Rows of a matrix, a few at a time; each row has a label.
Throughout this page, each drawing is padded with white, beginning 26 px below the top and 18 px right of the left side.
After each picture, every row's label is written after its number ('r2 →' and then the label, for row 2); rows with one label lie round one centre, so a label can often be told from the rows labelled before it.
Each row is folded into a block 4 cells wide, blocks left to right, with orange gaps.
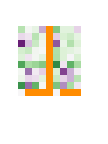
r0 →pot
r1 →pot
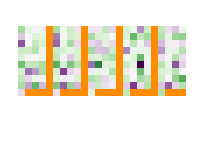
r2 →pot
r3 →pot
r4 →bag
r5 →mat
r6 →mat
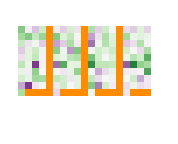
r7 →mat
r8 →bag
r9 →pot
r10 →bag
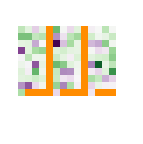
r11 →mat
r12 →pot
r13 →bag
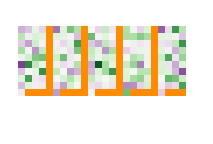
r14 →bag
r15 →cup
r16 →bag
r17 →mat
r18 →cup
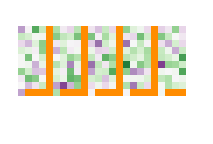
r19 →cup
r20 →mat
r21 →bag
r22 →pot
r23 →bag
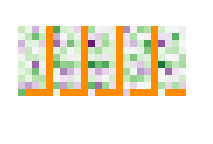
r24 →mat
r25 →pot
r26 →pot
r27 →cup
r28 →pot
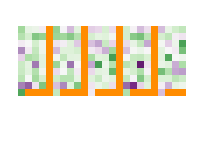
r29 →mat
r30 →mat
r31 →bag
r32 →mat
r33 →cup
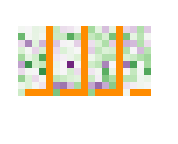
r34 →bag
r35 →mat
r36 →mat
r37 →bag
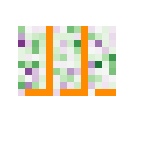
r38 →pot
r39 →cup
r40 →bag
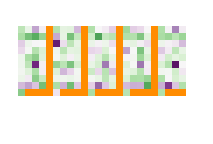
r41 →mat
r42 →pot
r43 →mat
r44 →mat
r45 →mat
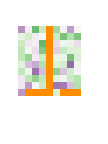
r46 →cup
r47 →mat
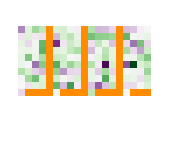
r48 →cup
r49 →pot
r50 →mat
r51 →bag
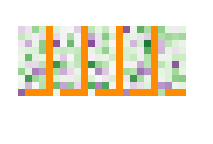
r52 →cup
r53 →pot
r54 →pot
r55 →cup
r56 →mat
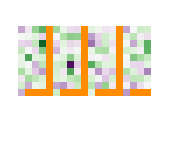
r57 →cup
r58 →mat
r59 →pot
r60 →cup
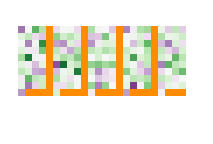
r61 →cup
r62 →bag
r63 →pot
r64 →cup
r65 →bag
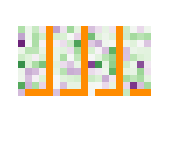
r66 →pot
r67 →cup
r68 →bag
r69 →mat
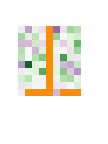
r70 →bag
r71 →cup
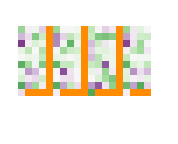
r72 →pot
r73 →pot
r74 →mat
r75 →pot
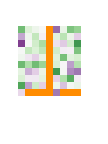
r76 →pot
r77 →cup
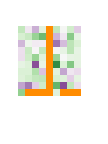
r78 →mat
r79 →pot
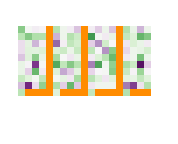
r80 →mat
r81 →pot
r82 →bag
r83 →mat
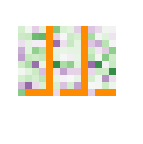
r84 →mat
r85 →pot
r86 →bag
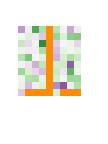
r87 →cup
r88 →mat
